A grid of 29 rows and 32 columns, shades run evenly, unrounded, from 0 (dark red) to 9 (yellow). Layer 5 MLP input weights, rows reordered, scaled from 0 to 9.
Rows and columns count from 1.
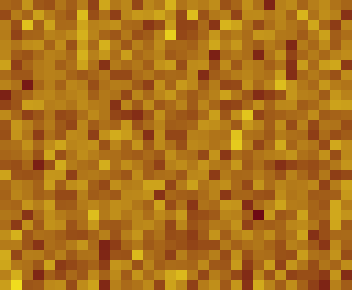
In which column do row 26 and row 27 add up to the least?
10
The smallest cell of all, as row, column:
22, 24
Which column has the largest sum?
8
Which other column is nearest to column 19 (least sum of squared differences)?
12
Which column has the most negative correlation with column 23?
17
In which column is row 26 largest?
13
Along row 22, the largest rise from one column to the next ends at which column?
25
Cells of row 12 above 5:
7
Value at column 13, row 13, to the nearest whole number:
3
